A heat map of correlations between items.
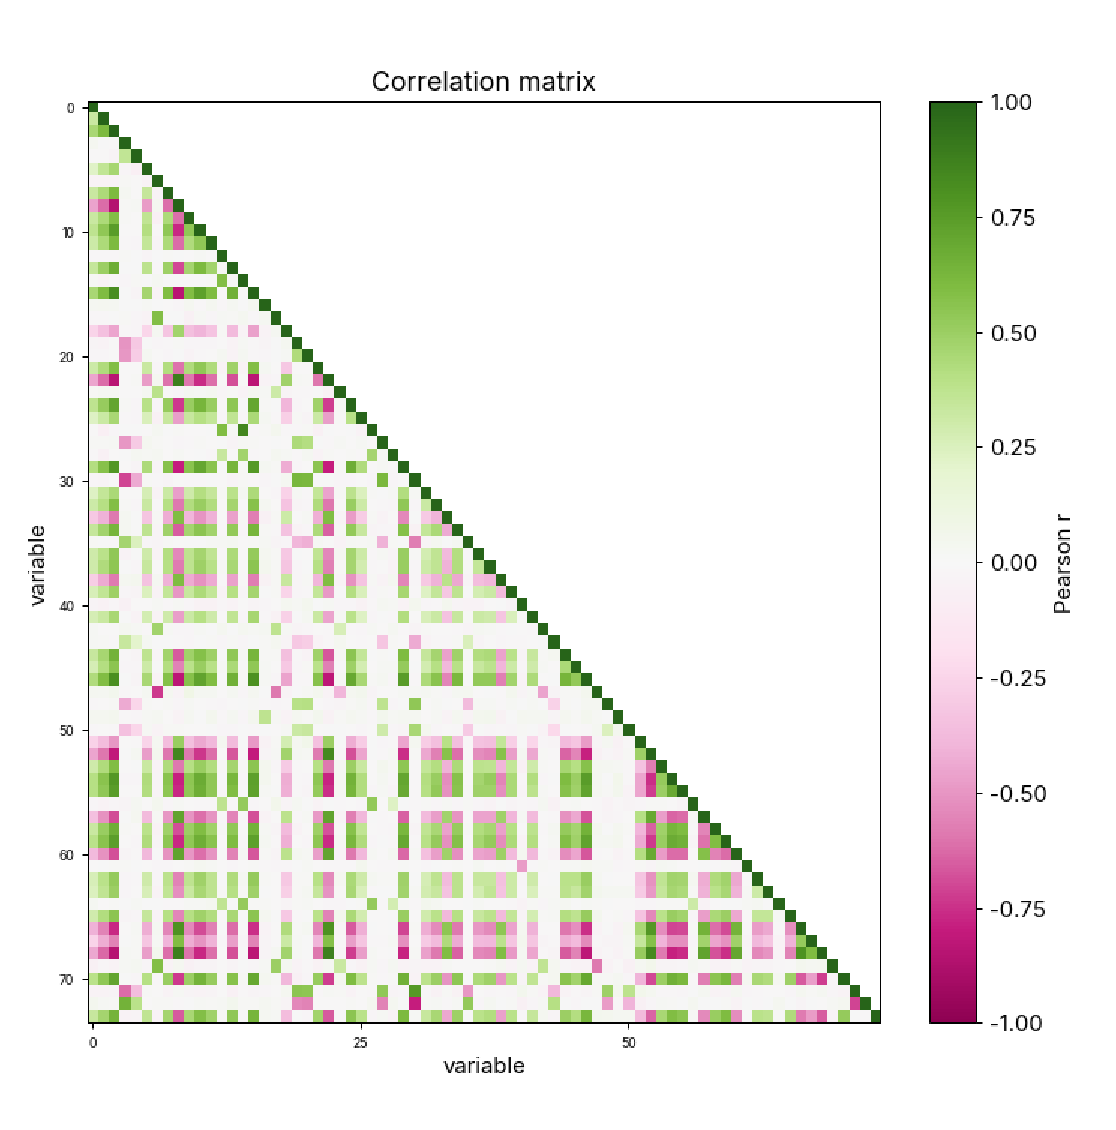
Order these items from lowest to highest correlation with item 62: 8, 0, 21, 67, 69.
8, 67, 69, 0, 21
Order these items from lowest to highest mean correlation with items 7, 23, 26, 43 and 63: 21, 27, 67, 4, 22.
22, 67, 27, 4, 21
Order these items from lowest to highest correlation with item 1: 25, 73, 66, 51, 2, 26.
66, 51, 26, 25, 73, 2
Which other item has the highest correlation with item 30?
71
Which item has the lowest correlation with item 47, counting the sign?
6
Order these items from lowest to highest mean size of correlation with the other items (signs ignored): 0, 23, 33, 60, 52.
23, 0, 33, 60, 52
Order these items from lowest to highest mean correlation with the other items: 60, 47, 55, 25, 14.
60, 47, 14, 25, 55
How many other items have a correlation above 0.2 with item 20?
6
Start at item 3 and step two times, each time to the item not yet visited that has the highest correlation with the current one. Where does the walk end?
35
